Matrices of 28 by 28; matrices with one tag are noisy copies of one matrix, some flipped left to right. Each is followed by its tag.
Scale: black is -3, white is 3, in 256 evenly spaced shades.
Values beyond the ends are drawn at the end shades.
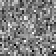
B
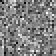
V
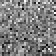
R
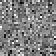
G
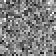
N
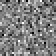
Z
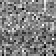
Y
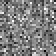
G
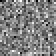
Z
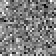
N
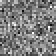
B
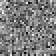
N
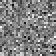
G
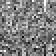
Y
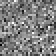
B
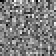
Z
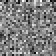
Z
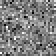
B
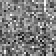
Y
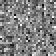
G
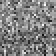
Y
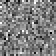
Z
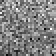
R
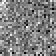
N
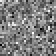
B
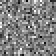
Z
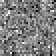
V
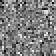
V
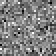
B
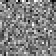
Z
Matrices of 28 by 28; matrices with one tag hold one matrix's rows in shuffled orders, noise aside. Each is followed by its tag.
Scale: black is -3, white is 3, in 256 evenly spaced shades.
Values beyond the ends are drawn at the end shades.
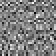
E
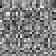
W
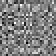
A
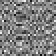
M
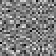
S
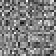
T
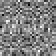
W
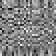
A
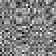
M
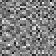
S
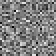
S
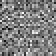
A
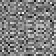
E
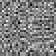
T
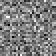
W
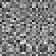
S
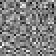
S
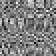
E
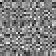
W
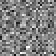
S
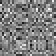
M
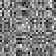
M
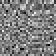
T
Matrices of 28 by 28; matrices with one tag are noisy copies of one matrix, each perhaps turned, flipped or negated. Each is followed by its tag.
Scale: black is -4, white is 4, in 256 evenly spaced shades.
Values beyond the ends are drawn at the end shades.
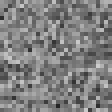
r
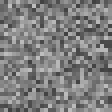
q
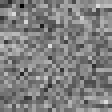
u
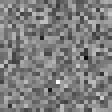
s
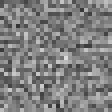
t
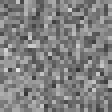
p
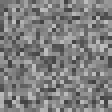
s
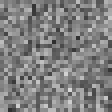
q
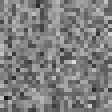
r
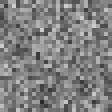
q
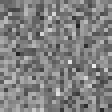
p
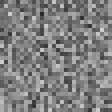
t
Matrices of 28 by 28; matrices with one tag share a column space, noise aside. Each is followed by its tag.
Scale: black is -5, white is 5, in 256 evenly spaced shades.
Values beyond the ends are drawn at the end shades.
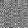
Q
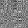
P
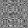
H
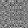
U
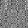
P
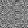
U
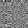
U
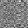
U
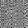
Q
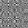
H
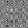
H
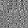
P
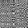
Q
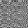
U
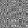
H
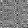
U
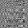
H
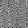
Q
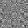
H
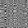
Q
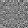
U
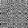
Q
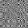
H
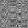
H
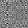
U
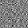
H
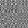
P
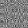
H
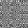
U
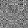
P
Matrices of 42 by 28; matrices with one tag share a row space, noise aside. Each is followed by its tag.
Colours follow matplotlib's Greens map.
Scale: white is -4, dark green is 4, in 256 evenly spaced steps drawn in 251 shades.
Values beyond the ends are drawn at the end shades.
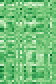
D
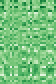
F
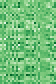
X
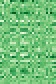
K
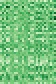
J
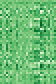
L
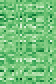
D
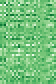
X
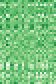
J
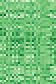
X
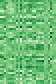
D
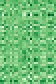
F
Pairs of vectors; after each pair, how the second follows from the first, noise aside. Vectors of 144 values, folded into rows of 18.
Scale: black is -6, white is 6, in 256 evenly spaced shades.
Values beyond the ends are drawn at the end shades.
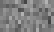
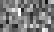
wrapped around, negated, scaled up.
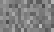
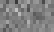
wrapped around, negated, partly zeroed.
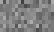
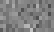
reversed, negated, partly zeroed.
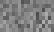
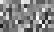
negated, scaled up.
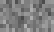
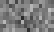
sign-scrambled.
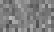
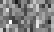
negated, scaled up.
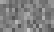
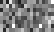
wrapped around, scaled up.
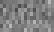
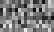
scaled up.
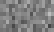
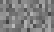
sign-scrambled.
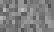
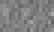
reversed, shrunk.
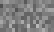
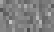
wrapped around, partly zeroed.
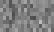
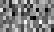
scaled up.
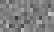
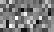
negated, scaled up.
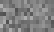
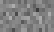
wrapped around, negated, partly zeroed.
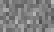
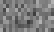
sign-scrambled.
